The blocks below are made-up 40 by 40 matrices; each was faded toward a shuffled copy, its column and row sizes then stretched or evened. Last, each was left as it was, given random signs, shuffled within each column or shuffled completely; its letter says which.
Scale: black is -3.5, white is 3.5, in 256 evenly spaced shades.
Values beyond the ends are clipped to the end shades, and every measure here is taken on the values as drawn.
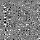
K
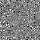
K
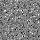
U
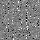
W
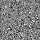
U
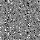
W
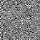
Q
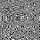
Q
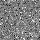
U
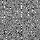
W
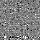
K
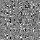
K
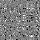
Q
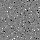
U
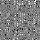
Q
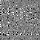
K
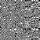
Q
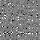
Q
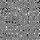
Q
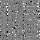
K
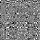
Q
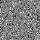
W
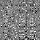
Q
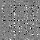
K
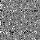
K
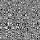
Q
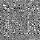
K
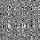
Q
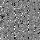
W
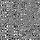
Q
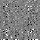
Q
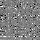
K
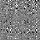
Q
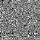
K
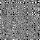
K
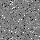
U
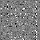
Q
